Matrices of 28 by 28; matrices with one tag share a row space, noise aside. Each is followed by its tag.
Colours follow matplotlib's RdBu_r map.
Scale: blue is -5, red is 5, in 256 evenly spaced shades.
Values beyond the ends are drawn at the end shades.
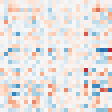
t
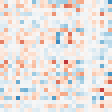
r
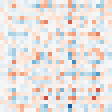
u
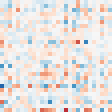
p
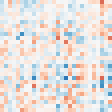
r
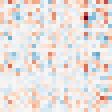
t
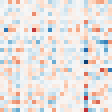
t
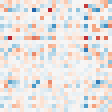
t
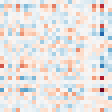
r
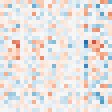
t
